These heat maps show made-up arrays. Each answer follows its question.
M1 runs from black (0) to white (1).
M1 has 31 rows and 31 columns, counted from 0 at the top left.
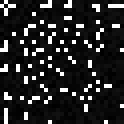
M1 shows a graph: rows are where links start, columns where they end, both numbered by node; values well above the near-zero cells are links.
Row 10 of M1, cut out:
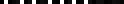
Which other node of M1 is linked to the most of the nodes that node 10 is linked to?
node 24
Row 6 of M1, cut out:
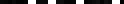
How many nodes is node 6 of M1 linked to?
8
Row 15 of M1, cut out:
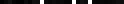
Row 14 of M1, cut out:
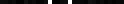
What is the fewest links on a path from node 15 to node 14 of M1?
3
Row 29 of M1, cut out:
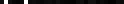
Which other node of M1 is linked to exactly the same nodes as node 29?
node 28
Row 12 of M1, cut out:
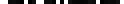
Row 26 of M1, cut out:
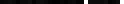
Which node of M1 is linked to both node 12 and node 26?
node 30
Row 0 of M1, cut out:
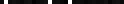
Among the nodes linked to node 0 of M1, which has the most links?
node 1
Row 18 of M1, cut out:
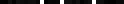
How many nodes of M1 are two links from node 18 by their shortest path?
6
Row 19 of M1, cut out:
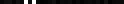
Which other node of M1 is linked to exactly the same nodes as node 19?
node 13
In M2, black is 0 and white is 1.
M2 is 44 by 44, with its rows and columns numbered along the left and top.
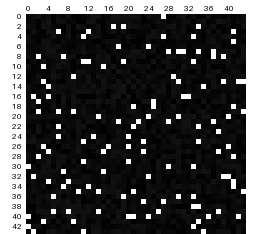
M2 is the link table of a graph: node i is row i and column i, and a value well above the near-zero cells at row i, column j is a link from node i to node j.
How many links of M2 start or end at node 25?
5
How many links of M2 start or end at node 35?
6
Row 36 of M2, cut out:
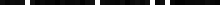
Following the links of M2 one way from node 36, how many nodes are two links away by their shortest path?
9
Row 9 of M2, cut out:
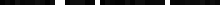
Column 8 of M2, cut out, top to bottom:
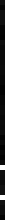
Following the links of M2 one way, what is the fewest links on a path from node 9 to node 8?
2
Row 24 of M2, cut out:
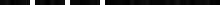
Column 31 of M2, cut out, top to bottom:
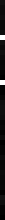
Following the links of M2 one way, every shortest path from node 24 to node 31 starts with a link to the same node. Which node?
node 13
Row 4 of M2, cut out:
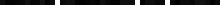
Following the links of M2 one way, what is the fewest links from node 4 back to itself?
2
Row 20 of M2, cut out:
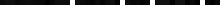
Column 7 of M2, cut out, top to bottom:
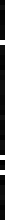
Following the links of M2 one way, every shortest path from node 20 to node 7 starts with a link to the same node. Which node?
node 30
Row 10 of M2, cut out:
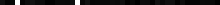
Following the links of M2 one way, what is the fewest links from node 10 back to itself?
7
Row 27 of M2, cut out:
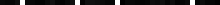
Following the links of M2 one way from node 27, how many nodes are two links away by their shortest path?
3
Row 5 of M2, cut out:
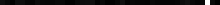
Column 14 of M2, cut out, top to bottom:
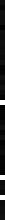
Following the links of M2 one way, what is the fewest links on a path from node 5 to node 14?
6
